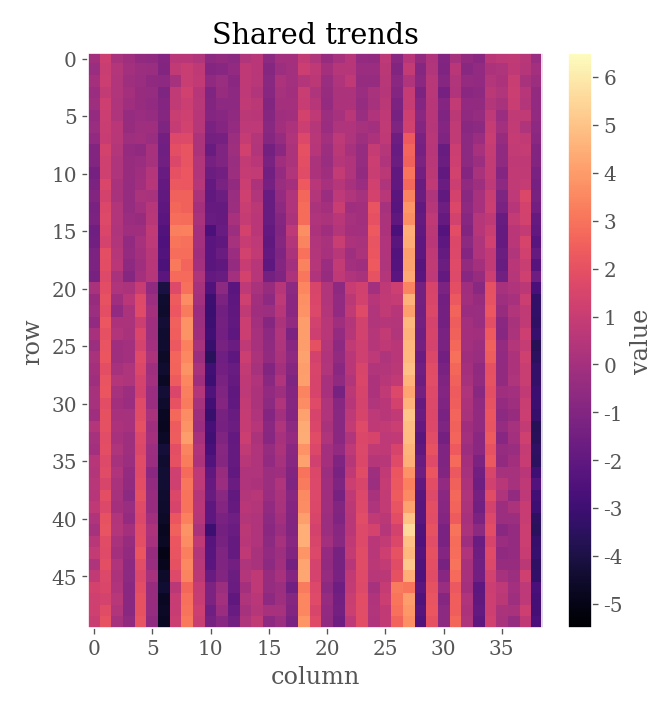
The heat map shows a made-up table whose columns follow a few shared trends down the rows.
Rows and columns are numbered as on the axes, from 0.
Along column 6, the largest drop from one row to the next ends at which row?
20
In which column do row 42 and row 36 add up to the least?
6
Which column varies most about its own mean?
26
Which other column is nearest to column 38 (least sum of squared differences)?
10
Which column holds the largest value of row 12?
27
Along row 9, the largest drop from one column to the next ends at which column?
28
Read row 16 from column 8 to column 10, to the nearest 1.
3 0 -2
